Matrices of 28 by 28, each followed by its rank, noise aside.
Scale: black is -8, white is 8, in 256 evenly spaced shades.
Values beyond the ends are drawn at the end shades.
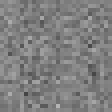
four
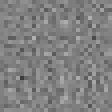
six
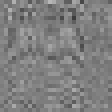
three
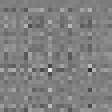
two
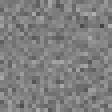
six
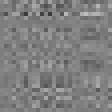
two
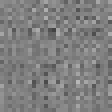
three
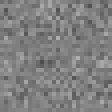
six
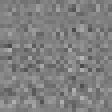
four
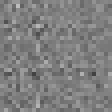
six
